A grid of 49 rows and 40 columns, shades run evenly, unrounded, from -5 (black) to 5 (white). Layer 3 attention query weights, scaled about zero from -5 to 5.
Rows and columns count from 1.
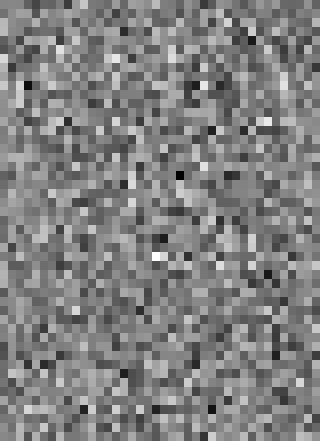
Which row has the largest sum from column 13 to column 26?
7
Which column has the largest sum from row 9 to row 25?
3
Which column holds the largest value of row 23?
17
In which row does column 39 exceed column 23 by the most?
20
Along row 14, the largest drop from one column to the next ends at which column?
9
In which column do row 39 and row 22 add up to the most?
23
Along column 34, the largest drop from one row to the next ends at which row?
15
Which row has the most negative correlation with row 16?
48
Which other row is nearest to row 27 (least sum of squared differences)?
28
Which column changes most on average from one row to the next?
34
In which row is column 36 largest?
10
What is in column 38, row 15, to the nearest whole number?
2
